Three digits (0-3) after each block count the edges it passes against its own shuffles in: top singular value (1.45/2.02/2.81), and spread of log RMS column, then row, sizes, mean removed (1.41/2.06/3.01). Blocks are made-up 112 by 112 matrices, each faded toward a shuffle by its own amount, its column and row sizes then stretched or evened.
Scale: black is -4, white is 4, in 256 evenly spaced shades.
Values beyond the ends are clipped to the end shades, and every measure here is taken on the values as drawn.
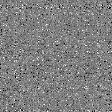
1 1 2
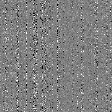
1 3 0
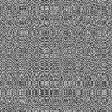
3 2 1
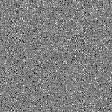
2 1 0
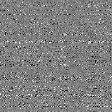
2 1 3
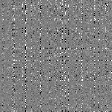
2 3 2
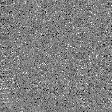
1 1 1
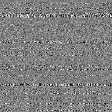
2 0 3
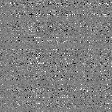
1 2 3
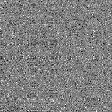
2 0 1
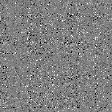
0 2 2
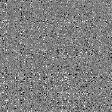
1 2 2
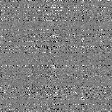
0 2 3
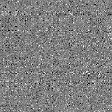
2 1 2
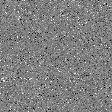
0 0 1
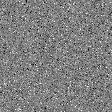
0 0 0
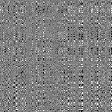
3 3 2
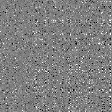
2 2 2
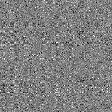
2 0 2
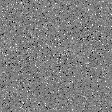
0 1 0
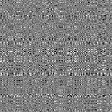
3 2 3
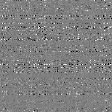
1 1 3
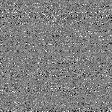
0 0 3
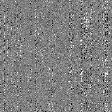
2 3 1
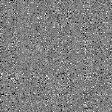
1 2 2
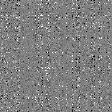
0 3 2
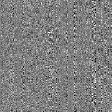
2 3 0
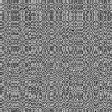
3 3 0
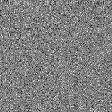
2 0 0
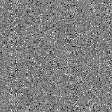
2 2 1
